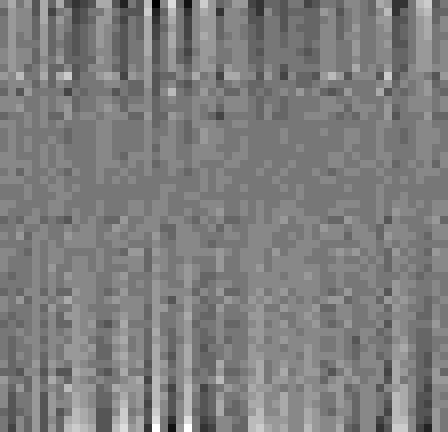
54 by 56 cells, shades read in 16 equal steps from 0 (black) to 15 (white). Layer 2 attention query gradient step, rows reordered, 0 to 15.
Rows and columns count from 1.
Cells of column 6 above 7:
22
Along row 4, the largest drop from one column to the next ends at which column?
20
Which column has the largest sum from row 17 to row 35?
28
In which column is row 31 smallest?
27
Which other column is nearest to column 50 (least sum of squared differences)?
33
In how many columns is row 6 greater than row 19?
16
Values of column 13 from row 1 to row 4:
10 7 9 9
